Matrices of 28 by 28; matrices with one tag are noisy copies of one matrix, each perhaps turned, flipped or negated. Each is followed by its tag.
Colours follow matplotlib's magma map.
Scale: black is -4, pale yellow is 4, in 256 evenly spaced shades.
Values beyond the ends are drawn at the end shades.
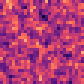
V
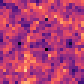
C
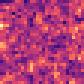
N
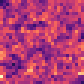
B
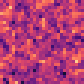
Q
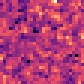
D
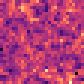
Q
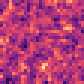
V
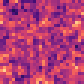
Q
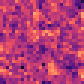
B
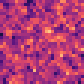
D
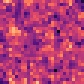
B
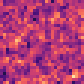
V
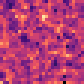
V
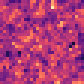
N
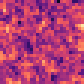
N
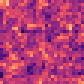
B
